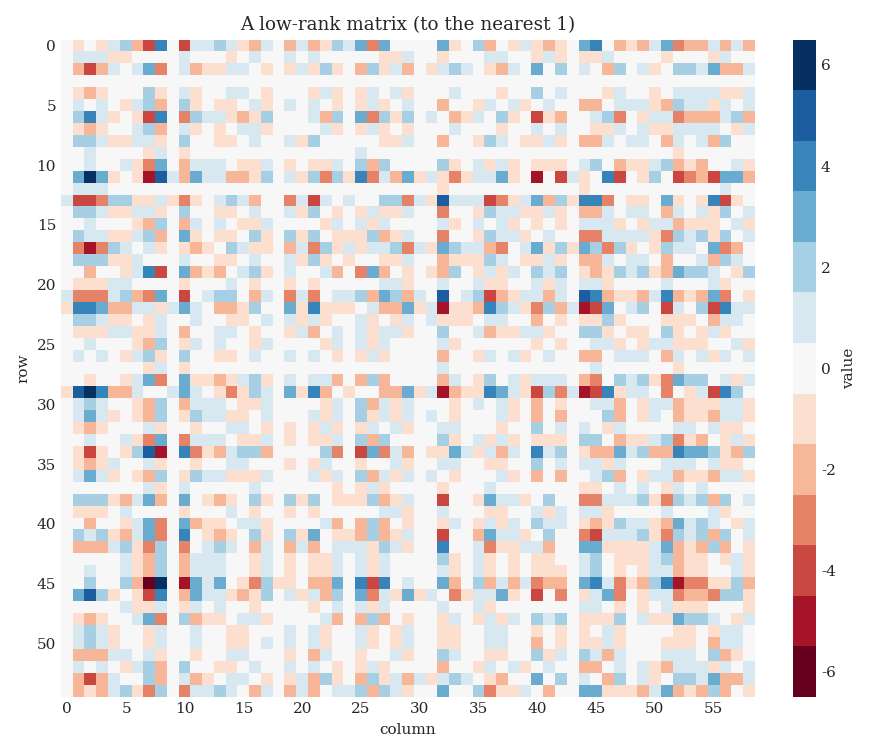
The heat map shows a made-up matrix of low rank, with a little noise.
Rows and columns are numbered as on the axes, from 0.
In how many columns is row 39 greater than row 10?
20
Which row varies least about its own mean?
3
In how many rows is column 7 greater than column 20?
24
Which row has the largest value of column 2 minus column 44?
29
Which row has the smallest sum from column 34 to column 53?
11
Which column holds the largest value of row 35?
40
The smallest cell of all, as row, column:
45, 7
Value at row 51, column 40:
2
